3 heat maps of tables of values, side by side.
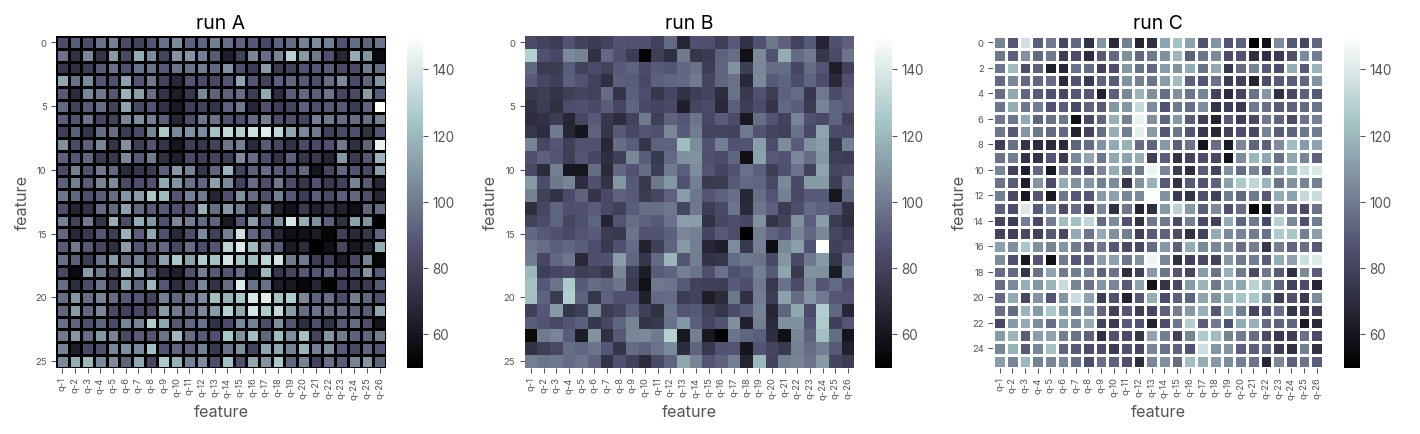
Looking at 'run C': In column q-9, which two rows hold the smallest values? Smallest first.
4, 23
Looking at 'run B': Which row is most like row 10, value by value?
7
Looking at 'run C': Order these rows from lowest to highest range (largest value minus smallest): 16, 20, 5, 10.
16, 5, 20, 10
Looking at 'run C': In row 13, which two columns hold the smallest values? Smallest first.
q-21, q-22
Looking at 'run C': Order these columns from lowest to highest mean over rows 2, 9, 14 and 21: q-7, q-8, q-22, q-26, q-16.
q-22, q-26, q-16, q-7, q-8
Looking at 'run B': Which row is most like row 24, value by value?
13
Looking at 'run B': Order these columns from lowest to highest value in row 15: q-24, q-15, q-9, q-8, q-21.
q-8, q-15, q-21, q-9, q-24
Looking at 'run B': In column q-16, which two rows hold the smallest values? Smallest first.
23, 16
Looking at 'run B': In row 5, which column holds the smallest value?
q-13
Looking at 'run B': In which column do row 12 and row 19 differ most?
q-4
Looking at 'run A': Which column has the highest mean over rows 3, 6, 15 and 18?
q-6
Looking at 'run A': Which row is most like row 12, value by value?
22
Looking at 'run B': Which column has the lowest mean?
q-18
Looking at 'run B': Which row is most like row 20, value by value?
19
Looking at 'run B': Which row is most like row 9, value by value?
15
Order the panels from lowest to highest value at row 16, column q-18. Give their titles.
run B, run A, run C
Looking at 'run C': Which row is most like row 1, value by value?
3
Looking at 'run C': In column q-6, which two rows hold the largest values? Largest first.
19, 14
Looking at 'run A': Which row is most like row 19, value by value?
15
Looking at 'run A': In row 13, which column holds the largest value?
q-12
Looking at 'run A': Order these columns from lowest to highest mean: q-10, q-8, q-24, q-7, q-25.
q-24, q-10, q-25, q-7, q-8
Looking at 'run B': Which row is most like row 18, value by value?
8
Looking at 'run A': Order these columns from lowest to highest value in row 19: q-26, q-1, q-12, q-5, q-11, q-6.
q-5, q-11, q-26, q-1, q-12, q-6
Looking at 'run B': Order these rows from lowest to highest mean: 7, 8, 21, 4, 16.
4, 7, 21, 16, 8
